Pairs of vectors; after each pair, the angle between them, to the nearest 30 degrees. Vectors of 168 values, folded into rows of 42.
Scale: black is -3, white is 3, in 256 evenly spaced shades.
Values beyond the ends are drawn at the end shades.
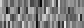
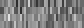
90 degrees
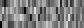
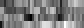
60 degrees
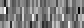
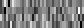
150 degrees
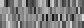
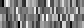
150 degrees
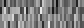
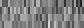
60 degrees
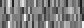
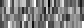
30 degrees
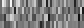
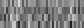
60 degrees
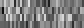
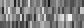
30 degrees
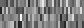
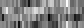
60 degrees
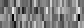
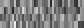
150 degrees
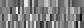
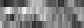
90 degrees
